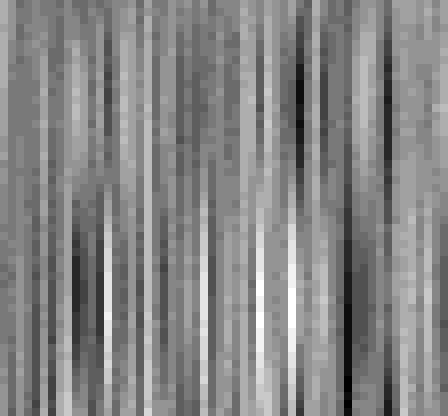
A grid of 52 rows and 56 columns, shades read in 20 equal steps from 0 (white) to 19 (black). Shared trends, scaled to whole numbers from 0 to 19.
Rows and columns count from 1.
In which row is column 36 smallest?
35
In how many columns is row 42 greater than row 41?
15
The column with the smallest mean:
19
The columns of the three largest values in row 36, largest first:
44, 10, 13
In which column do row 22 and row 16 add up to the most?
38
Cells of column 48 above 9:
23
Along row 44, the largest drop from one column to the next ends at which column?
14
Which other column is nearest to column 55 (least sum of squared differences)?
22
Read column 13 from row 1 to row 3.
11 10 9
